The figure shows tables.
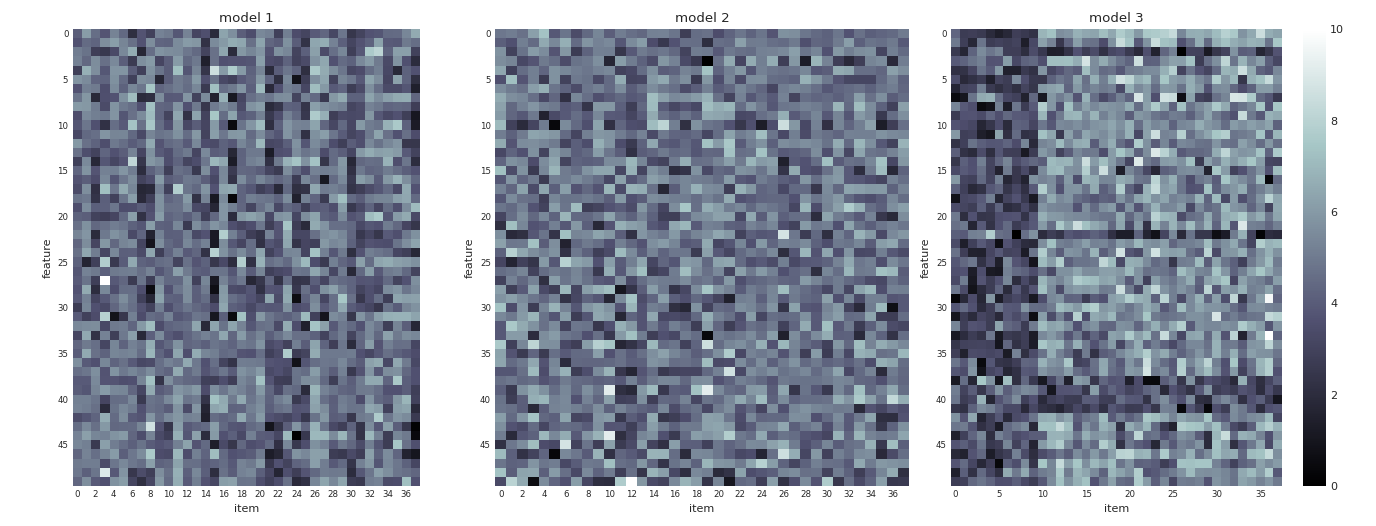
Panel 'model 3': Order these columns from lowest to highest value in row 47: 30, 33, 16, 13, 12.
33, 30, 13, 16, 12
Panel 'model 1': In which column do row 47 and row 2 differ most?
33
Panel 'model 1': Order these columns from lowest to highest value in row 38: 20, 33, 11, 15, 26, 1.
15, 1, 11, 26, 33, 20
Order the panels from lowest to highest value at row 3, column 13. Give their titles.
model 2, model 1, model 3
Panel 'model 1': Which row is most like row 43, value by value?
46
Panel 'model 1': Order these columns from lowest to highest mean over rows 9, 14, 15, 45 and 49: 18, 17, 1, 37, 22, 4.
37, 22, 17, 18, 4, 1
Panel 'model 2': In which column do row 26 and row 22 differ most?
26
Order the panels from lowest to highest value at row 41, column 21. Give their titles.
model 3, model 1, model 2
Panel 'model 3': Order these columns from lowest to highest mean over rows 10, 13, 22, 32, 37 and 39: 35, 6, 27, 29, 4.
6, 4, 27, 35, 29
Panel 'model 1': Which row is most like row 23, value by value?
28
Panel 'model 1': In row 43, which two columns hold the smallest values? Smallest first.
37, 21
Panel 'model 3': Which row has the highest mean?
0
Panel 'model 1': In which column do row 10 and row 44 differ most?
24
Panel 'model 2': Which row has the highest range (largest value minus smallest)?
49
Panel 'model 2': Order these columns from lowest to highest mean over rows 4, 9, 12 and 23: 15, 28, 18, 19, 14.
18, 15, 28, 14, 19
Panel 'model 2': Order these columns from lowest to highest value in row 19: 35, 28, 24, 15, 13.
15, 35, 24, 13, 28
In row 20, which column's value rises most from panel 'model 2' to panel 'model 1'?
36
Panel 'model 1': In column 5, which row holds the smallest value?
31
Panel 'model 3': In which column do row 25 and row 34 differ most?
17
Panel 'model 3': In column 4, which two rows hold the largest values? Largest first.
22, 7
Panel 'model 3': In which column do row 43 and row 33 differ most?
24
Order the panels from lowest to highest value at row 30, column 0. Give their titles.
model 1, model 3, model 2
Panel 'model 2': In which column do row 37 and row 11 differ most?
35
